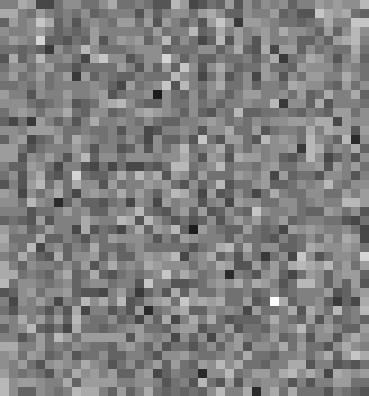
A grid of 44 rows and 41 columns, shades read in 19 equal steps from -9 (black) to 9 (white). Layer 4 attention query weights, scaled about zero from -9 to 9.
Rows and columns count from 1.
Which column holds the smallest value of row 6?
6
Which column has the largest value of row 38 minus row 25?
40
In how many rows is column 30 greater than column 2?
17
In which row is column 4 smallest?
14
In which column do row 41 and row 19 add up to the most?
25
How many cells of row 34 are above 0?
19
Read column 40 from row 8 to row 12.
0 1 -1 3 0
